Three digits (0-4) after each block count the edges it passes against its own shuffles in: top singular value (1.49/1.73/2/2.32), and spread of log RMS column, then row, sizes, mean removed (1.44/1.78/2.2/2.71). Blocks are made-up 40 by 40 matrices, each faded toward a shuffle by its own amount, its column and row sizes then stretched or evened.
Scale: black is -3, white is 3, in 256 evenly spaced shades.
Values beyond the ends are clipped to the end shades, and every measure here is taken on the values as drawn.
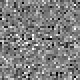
0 0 2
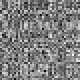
3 0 1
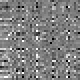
3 3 3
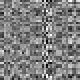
4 4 2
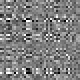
4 3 4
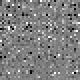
0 2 2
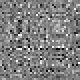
3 1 2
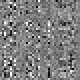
2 4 1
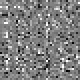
2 2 1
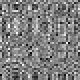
3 2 0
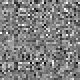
2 0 1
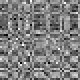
4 0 1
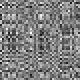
4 3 2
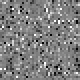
1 0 1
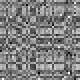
4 0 0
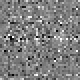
0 1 3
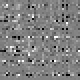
1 3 4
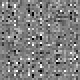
0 4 2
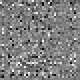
0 3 2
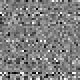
2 0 4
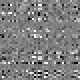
3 2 4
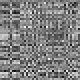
4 0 4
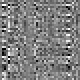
4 4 1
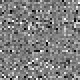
0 1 3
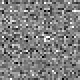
1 0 2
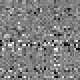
2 1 3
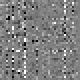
1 4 1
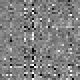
3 3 2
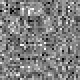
3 0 1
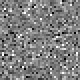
0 0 0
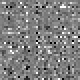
1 2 4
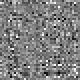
2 2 2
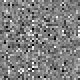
0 2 1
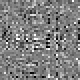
2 2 2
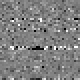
2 0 3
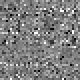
0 0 2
